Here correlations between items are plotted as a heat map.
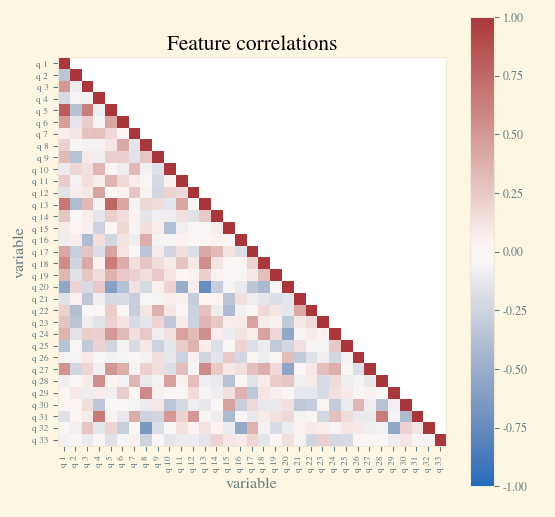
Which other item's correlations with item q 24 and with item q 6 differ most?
q 31
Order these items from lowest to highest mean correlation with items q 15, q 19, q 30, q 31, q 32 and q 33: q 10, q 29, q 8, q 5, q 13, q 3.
q 8, q 29, q 10, q 13, q 5, q 3
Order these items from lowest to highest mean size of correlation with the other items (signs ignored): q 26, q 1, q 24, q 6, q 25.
q 26, q 25, q 6, q 24, q 1
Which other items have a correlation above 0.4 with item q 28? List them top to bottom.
q 4, q 10, q 31
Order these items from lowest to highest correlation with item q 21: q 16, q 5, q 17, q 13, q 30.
q 30, q 5, q 17, q 13, q 16
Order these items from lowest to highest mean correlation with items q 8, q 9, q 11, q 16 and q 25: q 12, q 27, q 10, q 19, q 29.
q 10, q 19, q 12, q 27, q 29
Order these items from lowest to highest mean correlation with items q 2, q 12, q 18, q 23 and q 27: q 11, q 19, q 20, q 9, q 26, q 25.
q 20, q 26, q 9, q 25, q 19, q 11
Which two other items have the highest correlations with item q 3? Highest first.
q 5, q 1
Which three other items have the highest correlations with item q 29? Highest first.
q 8, q 16, q 6
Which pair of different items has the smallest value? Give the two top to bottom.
q 13, q 20
